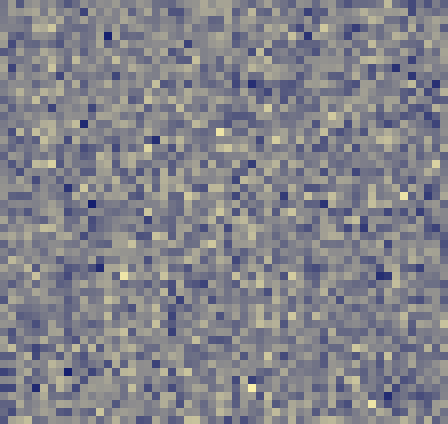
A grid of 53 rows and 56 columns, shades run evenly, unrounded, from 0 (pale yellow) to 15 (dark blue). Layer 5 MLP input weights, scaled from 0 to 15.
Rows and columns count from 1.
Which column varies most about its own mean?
32
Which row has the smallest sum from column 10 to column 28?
13
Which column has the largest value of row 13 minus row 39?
33
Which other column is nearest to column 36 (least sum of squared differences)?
18
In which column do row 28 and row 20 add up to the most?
12
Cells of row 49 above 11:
8
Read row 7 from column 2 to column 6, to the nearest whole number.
10 6 8 8 5
